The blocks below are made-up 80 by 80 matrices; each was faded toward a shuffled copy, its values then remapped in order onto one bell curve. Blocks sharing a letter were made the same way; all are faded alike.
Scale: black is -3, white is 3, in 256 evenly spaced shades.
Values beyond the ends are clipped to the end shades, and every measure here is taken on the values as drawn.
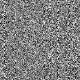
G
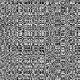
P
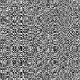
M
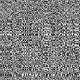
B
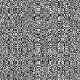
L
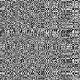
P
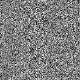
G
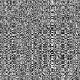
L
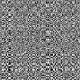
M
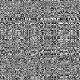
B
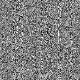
G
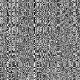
L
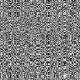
M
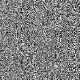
G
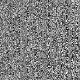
G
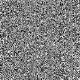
G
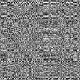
B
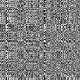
M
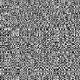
B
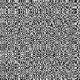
M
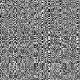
L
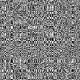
M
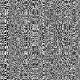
L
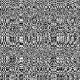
P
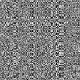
M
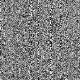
G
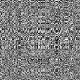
B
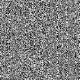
G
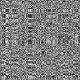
P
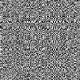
B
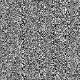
G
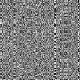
L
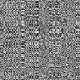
M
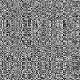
M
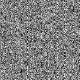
G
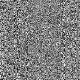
G
